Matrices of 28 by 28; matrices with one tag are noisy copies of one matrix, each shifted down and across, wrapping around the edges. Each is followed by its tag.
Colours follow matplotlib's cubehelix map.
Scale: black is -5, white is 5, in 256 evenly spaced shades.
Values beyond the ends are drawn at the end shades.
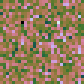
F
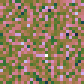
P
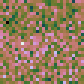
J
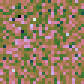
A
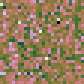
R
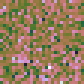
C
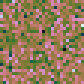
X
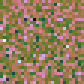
P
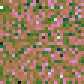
R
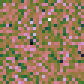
X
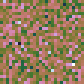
P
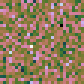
P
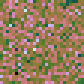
X
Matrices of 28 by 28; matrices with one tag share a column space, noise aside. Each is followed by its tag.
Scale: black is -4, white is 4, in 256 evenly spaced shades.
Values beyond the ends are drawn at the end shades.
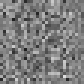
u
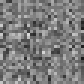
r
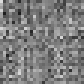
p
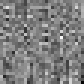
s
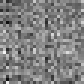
r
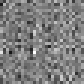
r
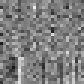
s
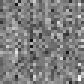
r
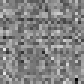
u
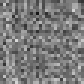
u
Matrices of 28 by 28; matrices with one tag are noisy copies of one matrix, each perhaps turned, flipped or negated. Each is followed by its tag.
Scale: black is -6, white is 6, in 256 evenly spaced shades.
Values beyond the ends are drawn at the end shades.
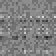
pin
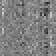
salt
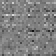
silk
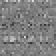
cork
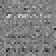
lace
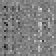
lace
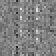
pin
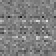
pin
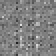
pin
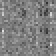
salt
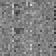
cork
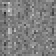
salt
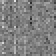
silk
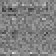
salt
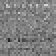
lace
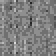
silk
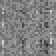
salt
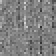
silk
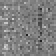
lace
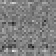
salt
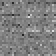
silk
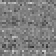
salt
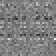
pin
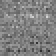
lace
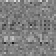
cork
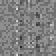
pin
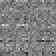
silk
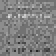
lace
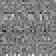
cork
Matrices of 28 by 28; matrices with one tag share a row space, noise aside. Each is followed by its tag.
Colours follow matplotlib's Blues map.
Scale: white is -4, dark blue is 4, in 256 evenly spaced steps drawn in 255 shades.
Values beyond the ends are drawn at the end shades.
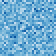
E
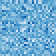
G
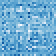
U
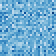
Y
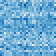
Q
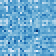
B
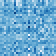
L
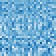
Y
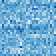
U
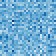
Y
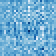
L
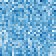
Y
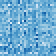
B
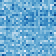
Q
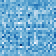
U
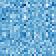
G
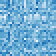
B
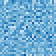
E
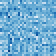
B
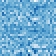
U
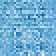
L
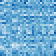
Q
